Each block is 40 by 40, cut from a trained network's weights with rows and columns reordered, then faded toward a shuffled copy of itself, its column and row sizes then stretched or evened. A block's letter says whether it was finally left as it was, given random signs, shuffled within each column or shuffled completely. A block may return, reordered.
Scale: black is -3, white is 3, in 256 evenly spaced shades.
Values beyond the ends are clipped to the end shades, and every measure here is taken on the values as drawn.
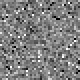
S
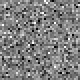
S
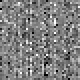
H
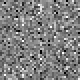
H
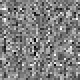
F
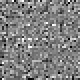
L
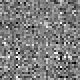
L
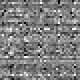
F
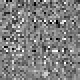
L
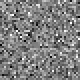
S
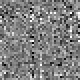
L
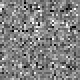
L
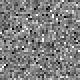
S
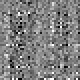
F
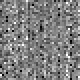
H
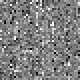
H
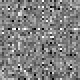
L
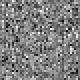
H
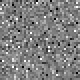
S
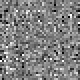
L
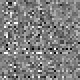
F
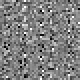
H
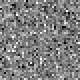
S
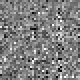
F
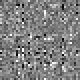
L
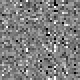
H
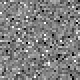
S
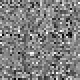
L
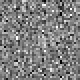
H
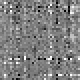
F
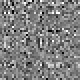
F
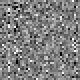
H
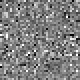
L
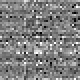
F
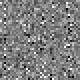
H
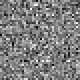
L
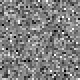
S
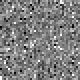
H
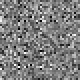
L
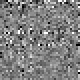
L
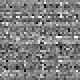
F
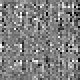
F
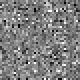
L
